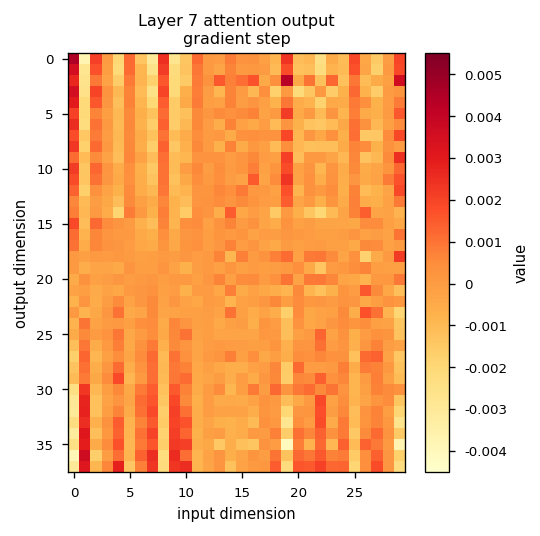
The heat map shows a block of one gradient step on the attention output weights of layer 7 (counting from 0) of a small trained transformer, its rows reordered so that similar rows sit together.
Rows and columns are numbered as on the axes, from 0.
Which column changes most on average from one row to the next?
29
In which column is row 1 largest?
0
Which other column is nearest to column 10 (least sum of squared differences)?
4
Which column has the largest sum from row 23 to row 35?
1
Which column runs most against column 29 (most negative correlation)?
24
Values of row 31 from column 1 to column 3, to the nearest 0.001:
0.003 -0.001 0
